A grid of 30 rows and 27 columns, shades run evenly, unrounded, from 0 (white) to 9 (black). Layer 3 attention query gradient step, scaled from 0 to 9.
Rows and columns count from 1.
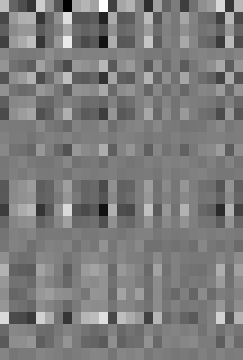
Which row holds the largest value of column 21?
1
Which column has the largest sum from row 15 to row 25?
12
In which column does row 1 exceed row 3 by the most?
8
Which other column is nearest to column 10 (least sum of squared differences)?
27
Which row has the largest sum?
18
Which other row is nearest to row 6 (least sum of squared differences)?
13
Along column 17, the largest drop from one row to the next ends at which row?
2
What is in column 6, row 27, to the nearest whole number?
3
